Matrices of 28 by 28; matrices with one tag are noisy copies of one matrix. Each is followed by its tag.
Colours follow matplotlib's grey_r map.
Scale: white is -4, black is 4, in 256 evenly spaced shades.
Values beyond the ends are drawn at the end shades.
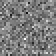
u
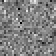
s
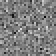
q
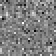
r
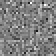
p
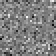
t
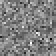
p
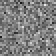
p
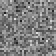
p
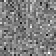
s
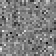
r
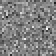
u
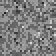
p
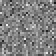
u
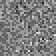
p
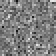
t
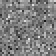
t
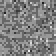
p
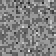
p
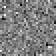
r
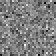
u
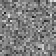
t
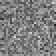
q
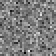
p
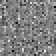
r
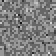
s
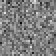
s
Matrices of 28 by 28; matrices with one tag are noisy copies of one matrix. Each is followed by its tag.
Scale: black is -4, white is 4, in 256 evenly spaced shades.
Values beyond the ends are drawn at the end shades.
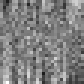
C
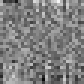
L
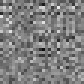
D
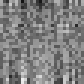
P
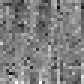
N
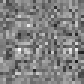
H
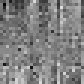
N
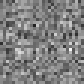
H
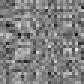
H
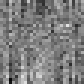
P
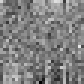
L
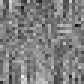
P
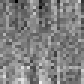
N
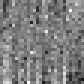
C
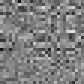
D
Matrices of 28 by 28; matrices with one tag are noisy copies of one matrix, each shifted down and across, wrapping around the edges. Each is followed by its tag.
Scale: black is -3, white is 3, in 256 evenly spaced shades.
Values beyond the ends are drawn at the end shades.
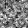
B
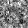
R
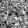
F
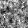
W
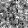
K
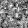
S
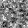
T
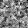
S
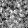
F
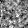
F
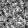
B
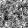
R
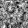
S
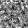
B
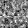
B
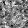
K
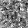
K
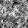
R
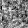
K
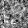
K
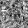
K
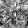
R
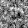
W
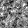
S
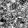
T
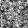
F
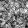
R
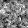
R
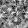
S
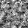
S
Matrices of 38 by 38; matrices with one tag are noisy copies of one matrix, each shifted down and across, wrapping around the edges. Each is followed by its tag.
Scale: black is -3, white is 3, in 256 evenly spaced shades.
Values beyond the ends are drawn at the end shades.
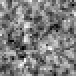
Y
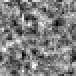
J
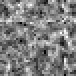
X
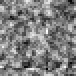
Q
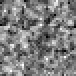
Q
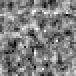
X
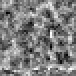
X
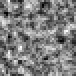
J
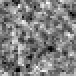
Y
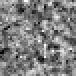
J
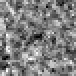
Y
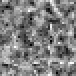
X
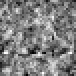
Q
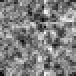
Y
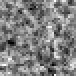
Y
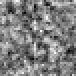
J
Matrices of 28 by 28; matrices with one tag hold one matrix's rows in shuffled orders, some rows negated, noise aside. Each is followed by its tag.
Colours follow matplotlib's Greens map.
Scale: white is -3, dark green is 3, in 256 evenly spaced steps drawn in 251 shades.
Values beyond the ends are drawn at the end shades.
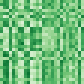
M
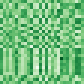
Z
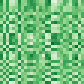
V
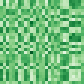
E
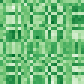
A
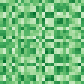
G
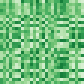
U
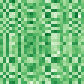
V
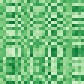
A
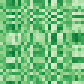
A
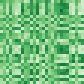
U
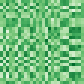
E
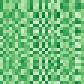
Z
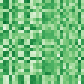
M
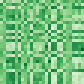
A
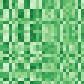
M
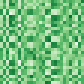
V
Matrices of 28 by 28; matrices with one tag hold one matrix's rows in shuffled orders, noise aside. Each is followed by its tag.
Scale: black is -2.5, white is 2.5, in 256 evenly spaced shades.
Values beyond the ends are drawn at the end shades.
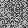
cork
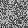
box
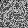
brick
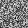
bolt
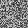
box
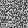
box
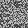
brick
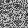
brick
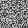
box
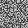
bolt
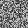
bolt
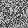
bolt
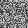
brick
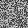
box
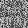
cork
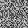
cork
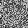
bolt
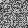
brick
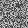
bolt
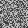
bolt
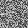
box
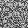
brick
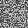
brick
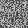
cork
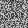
cork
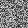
box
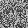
bolt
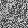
box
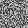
bolt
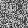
box
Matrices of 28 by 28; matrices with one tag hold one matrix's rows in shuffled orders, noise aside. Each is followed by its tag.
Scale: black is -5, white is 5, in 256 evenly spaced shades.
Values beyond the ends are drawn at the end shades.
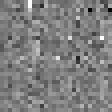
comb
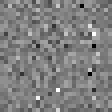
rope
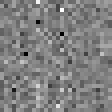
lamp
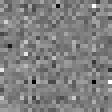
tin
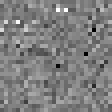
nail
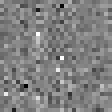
lamp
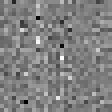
lamp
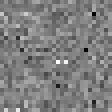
nail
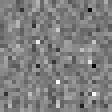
rope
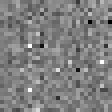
comb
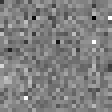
tin
